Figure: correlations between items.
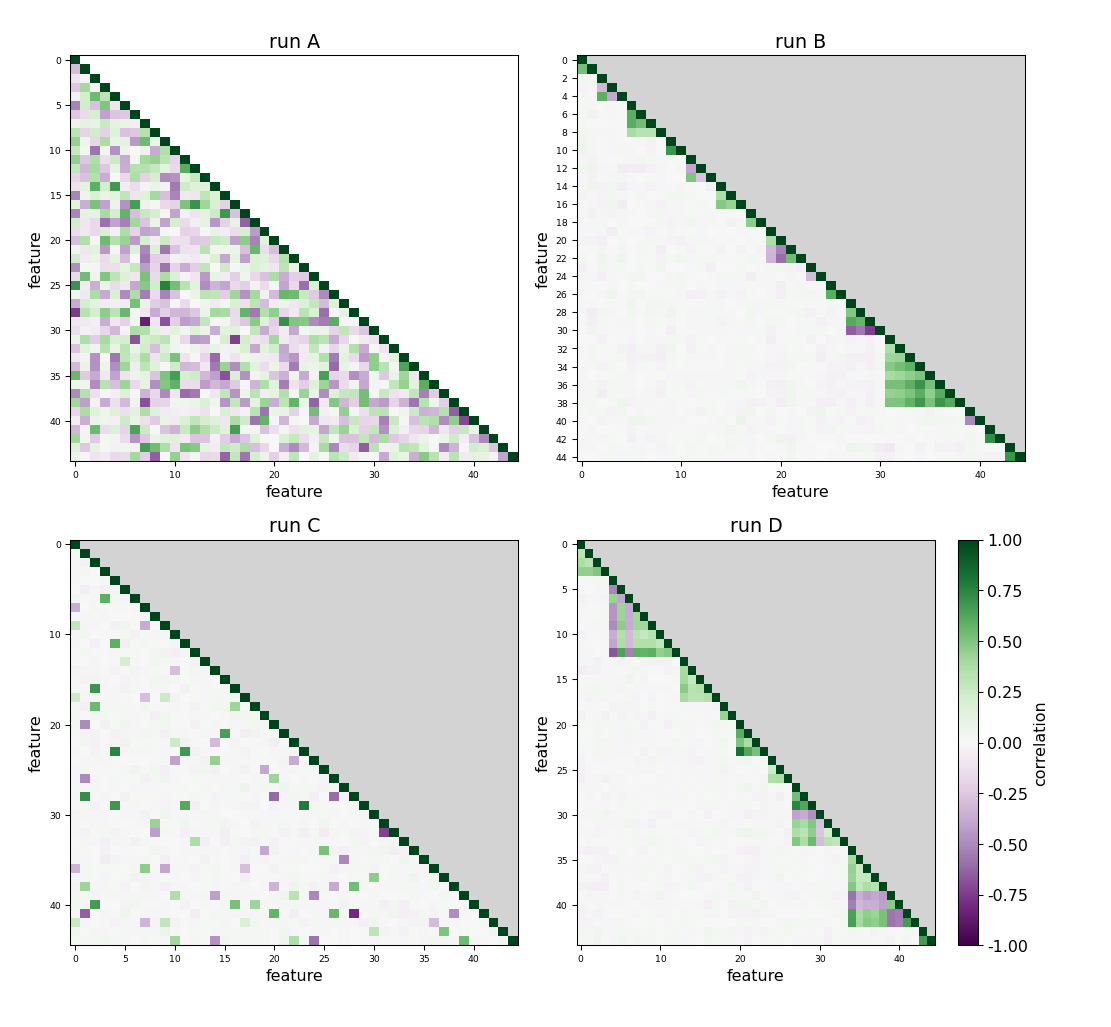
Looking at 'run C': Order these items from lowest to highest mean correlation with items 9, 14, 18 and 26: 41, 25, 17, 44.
44, 25, 17, 41
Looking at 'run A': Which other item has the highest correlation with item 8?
43
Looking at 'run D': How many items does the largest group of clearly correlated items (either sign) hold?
9
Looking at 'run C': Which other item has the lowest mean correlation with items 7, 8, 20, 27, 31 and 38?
32
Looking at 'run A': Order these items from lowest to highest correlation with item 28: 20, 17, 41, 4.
41, 4, 20, 17
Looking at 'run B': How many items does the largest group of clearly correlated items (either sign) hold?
8
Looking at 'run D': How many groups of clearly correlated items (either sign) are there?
9
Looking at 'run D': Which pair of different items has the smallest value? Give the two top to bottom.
4, 12
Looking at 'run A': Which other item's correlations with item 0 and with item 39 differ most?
38
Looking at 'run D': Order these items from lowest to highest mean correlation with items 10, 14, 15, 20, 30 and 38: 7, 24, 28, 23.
28, 24, 7, 23
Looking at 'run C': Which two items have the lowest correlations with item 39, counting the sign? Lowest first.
24, 14
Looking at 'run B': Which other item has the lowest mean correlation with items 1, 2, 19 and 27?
30
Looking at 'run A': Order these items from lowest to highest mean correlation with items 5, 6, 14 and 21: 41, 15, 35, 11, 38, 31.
35, 31, 11, 38, 15, 41
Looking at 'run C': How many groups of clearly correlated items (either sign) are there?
13
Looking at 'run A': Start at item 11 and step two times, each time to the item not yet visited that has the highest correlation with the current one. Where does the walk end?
16
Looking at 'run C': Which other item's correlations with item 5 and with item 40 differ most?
2
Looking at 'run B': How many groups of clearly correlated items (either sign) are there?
15
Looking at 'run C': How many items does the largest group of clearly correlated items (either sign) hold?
6
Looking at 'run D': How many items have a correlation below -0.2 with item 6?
7
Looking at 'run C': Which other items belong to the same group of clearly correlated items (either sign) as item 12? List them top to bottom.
33
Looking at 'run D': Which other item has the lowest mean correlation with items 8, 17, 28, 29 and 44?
30
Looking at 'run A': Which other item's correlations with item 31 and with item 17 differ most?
40
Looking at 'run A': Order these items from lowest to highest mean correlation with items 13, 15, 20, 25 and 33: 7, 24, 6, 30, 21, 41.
21, 6, 41, 24, 30, 7
